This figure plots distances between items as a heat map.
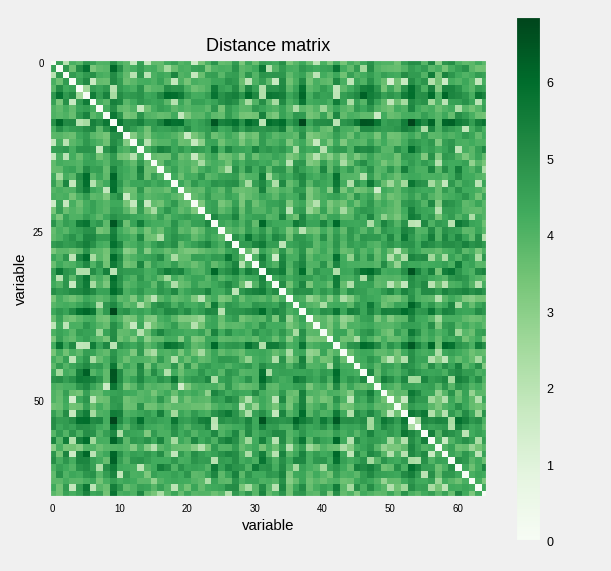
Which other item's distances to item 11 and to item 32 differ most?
20
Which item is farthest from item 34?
9
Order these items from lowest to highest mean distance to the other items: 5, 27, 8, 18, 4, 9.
8, 18, 4, 27, 5, 9
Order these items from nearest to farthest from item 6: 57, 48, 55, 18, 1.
18, 1, 57, 48, 55
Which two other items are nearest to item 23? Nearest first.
62, 49
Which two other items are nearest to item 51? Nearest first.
28, 30
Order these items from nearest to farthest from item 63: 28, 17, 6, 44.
6, 44, 28, 17
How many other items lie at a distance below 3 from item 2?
5
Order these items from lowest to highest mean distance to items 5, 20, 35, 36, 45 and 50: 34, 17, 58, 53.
58, 17, 34, 53
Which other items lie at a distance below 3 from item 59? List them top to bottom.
24, 47, 53, 54
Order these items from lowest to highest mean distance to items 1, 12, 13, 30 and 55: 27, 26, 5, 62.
62, 26, 27, 5
